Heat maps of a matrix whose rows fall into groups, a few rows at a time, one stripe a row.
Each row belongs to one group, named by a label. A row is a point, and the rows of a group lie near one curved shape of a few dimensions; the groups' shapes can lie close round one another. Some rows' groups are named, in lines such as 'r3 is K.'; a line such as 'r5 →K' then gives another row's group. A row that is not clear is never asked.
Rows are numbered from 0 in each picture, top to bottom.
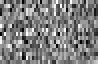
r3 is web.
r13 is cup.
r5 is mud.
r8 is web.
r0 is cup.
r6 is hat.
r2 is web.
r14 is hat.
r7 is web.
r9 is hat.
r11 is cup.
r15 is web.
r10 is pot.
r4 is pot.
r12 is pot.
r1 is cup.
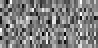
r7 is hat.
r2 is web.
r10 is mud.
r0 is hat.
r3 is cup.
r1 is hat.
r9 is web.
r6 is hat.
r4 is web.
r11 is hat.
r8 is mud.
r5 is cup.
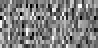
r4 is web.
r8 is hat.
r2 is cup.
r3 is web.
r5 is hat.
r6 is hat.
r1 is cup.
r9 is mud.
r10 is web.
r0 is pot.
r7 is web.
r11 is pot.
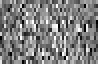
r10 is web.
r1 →cup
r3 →web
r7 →cup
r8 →pot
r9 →web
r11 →cup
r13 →web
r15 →hat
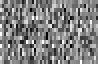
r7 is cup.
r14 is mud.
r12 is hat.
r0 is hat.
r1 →cup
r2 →mud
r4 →web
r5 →hat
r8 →hat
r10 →web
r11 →mud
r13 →hat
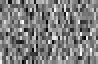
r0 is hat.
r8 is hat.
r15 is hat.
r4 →mud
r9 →cup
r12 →hat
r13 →cup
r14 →pot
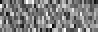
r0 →web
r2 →pot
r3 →hat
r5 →hat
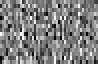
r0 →cup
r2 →hat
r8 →pot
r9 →hat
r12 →hat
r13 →hat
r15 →web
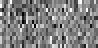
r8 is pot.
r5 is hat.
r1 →hat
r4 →cup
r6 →hat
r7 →pot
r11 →cup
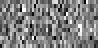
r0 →cup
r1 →hat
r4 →web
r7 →hat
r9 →hat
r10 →cup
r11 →web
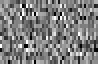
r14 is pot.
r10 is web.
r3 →hat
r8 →cup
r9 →mud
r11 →pot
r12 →web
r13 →cup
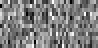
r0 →mud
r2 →pot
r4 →mud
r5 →pot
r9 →web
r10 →hat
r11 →web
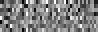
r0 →web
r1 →pot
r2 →hat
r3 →web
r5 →web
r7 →hat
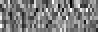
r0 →mud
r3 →hat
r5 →cup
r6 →hat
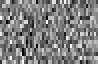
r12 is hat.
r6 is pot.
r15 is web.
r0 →cup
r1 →web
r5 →hat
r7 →pot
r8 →mud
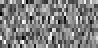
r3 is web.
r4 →mud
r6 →web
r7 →cup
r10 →web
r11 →hat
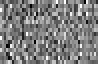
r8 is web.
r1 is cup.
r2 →hat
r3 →cup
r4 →hat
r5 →web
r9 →hat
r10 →hat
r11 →hat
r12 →pot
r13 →hat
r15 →cup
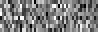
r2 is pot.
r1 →cup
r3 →hat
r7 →hat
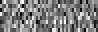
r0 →web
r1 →hat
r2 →web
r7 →cup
